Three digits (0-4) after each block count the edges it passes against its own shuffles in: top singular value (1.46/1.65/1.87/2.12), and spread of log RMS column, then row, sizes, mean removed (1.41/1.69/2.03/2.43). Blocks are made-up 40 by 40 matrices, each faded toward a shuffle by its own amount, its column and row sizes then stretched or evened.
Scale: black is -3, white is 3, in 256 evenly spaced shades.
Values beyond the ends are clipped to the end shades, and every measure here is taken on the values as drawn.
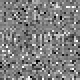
2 0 2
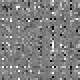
1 4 3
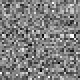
3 0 1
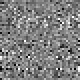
1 2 2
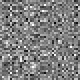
4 2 0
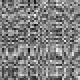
4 4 0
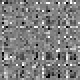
4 4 3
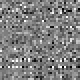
3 1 4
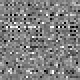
2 0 4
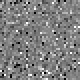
0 1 1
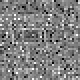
2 0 0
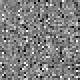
0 2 0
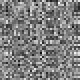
4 2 0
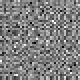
4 0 0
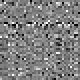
4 0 3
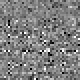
2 1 3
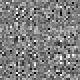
2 3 0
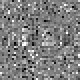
2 2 0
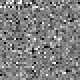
1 0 2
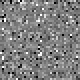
0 1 3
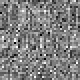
3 0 1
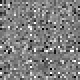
0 2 3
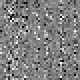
0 4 1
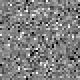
0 1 0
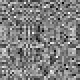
3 0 0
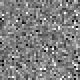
0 1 0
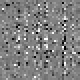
3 4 2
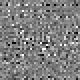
0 1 4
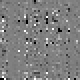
0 4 2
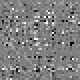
0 3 4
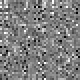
2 4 0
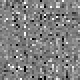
1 3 2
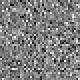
2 0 0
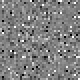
0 1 1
